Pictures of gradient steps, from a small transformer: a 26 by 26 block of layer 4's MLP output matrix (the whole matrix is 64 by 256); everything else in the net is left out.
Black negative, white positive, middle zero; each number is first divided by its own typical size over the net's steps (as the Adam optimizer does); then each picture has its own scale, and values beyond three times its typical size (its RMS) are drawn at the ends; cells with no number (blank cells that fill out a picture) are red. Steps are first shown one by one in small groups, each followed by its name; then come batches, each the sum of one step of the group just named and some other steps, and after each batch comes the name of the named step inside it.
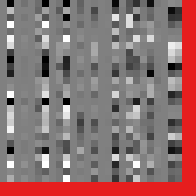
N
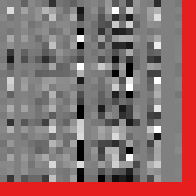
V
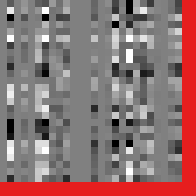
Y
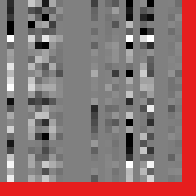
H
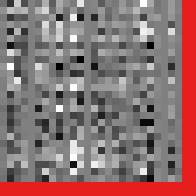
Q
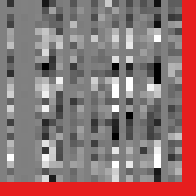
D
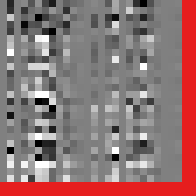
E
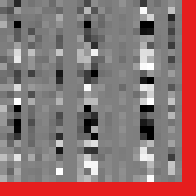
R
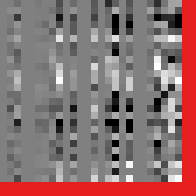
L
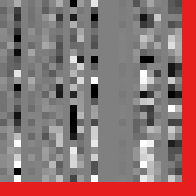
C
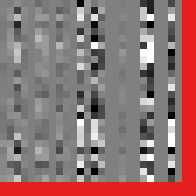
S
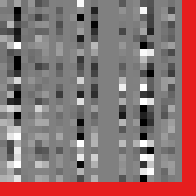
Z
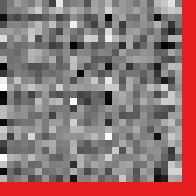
D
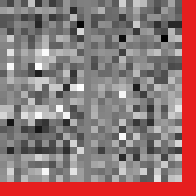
Q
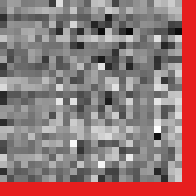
V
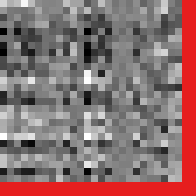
Z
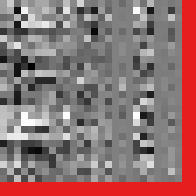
Z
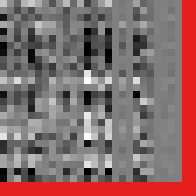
Z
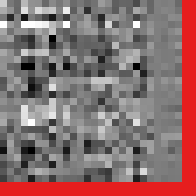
Y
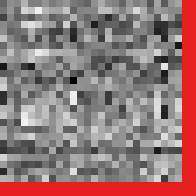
S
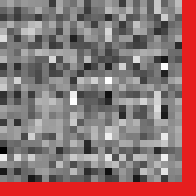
Z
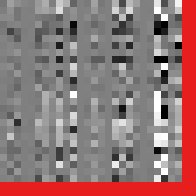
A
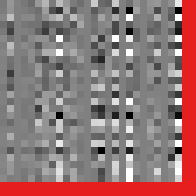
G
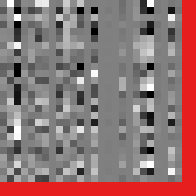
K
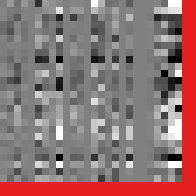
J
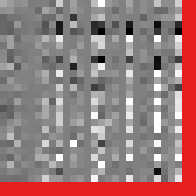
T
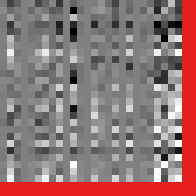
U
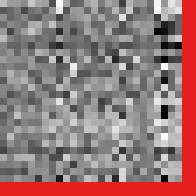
A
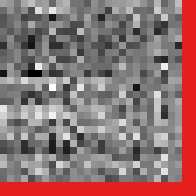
A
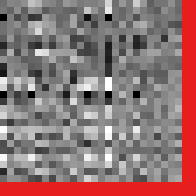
U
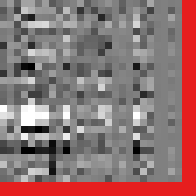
K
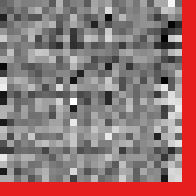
U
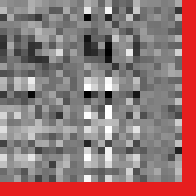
G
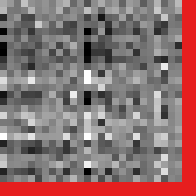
A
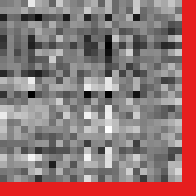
G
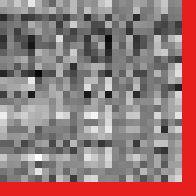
T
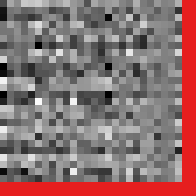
G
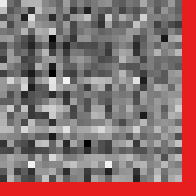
U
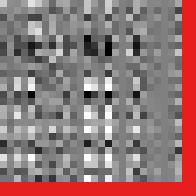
G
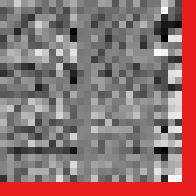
U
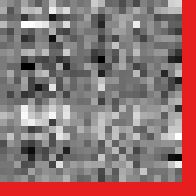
J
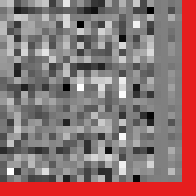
K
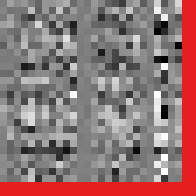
A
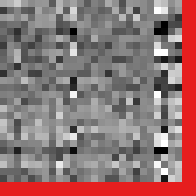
A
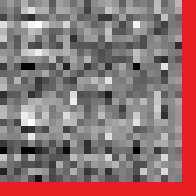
A
